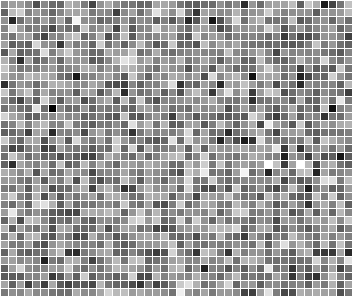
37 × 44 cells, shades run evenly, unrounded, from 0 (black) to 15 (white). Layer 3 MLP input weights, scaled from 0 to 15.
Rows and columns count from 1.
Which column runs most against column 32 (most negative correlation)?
4
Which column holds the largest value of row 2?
20
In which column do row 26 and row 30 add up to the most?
5
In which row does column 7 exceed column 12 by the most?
36
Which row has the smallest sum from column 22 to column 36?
15
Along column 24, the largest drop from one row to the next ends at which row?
19
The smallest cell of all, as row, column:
14, 7
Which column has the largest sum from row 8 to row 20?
33
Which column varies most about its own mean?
34
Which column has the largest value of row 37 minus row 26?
39
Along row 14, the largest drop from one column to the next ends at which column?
42
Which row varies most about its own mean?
18
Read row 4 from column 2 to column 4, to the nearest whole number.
13 9 7
